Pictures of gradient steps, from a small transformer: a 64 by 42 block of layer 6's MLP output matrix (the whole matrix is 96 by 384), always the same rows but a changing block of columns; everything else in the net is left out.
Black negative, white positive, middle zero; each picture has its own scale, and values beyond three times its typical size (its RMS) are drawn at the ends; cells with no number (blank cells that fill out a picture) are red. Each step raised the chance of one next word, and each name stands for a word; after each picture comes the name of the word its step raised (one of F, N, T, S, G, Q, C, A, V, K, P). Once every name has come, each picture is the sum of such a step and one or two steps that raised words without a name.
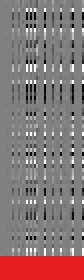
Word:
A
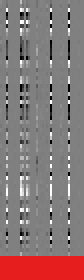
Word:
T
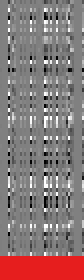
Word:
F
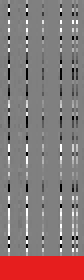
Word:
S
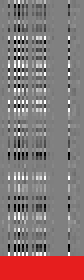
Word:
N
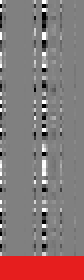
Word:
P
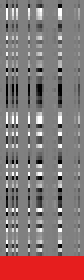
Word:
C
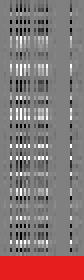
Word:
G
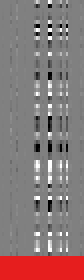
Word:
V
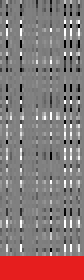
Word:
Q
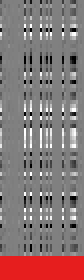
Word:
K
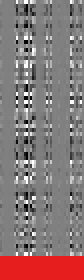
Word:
N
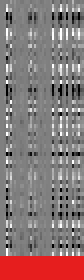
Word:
A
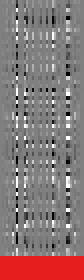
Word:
F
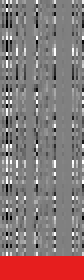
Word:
P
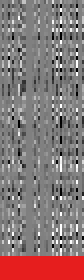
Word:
S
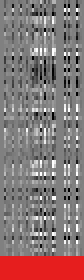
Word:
K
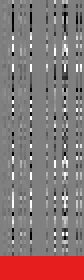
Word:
G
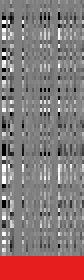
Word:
V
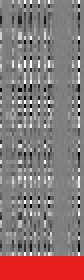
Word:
N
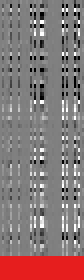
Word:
Q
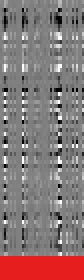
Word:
G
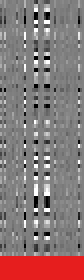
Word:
T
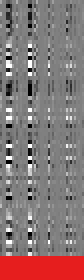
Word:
G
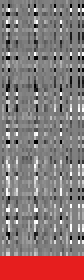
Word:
T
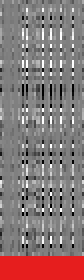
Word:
C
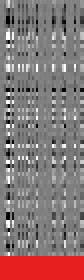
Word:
G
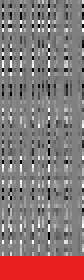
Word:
Q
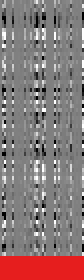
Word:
V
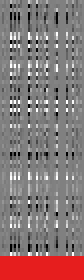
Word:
N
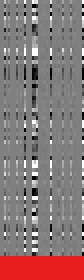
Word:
C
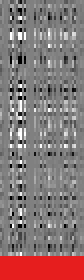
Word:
K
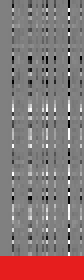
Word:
K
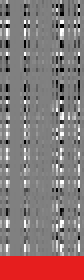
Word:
Q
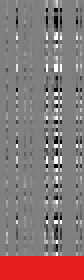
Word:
G
